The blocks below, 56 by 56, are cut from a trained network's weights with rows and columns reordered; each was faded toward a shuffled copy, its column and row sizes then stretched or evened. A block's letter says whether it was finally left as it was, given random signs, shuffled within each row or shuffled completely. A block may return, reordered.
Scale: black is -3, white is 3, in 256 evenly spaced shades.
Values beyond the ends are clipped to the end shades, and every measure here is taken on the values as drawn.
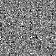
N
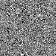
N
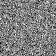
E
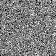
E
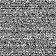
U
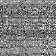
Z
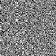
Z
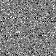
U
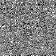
N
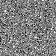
E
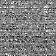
Z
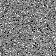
E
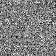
U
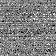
U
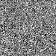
N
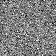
E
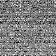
Z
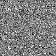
U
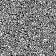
E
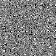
N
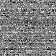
U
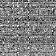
Z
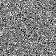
U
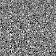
N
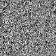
N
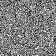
E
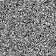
U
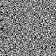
Z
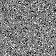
E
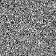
U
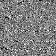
U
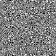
N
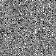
N
